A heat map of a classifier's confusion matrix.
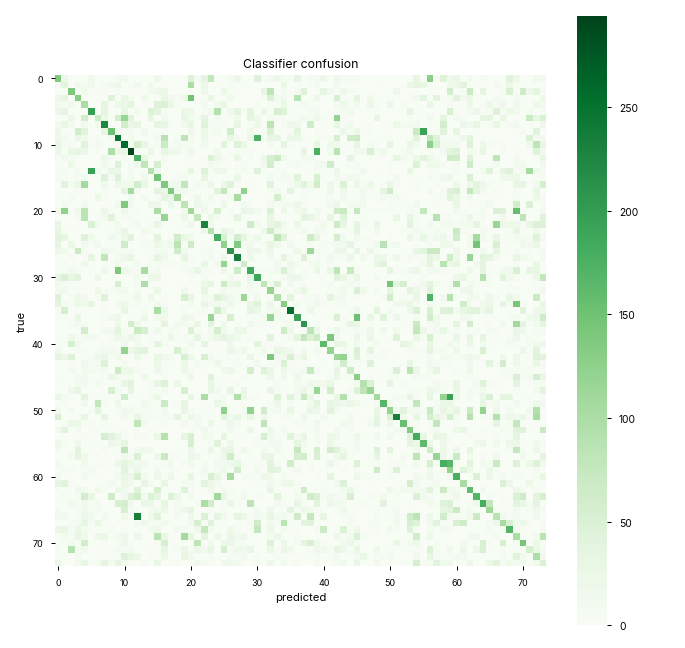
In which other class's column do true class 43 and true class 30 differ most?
64
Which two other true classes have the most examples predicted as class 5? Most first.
14, 22
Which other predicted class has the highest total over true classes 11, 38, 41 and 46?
39
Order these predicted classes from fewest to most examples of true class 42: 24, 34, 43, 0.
24, 34, 0, 43
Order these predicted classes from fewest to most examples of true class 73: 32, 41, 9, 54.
41, 32, 9, 54
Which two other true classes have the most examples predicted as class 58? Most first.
48, 28
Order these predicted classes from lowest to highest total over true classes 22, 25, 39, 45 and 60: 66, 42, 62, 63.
62, 42, 66, 63
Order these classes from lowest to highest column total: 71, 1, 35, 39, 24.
71, 1, 35, 24, 39
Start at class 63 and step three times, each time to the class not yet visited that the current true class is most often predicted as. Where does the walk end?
56
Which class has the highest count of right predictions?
11
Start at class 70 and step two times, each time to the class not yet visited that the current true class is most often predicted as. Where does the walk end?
16
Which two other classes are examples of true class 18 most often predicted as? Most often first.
27, 33
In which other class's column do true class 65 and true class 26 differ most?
38
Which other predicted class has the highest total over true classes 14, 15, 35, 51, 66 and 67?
12
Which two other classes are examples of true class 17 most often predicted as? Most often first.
28, 11
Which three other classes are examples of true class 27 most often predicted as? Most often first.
62, 7, 59
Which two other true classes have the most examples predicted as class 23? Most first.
36, 0
